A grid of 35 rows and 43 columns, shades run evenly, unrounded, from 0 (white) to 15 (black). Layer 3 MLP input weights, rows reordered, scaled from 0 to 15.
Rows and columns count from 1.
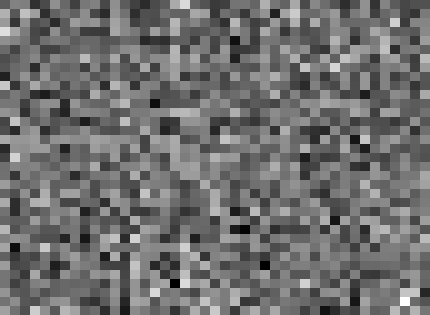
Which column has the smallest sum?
12
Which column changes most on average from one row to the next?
24
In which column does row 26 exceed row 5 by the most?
25
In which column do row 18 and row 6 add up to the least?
18
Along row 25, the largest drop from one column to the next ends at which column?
35
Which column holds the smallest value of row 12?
13
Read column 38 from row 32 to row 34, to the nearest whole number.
9 8 8
